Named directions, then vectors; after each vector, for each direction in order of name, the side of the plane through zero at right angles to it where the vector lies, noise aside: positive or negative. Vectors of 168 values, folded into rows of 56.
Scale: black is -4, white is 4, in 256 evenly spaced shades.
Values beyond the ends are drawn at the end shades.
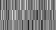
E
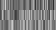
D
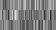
negative, positive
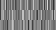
positive, positive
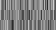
negative, negative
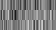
positive, negative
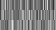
positive, positive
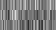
negative, positive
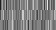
positive, positive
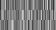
positive, positive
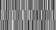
positive, positive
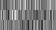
negative, positive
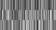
positive, negative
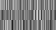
negative, negative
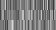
positive, positive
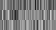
positive, negative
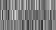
negative, positive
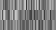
negative, positive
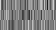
negative, negative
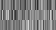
positive, negative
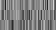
negative, negative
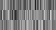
positive, negative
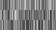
negative, positive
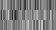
positive, negative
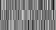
positive, positive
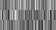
negative, positive
